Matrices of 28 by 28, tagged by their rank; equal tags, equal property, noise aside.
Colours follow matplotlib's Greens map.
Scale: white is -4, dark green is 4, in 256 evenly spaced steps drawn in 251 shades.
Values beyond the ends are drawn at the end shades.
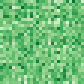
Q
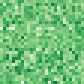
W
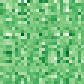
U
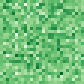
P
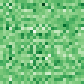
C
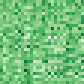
C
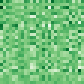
U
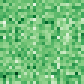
C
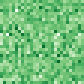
Q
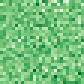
W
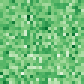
P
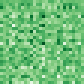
U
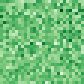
W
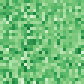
Q
